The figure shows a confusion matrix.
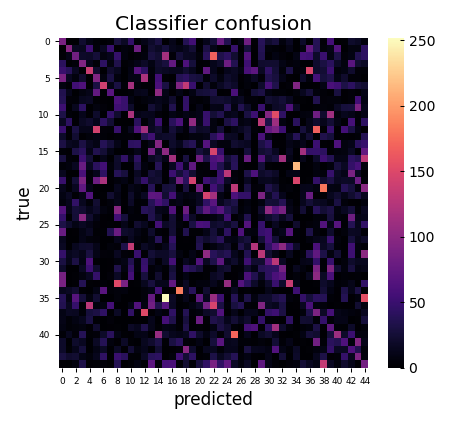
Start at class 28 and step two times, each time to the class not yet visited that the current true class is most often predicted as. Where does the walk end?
31
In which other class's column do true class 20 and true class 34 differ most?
17
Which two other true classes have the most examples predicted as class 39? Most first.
10, 31
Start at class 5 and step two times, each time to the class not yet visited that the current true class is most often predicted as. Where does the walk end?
37
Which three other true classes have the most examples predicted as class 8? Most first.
33, 23, 26
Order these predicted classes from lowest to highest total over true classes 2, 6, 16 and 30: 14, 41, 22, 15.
41, 14, 15, 22
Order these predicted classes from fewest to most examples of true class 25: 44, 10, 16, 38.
10, 16, 44, 38
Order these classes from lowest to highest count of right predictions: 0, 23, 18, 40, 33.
18, 23, 0, 40, 33
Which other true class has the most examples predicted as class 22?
2
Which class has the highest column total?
22
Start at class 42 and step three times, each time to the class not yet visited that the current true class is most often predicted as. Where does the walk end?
3
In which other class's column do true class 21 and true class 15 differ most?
35
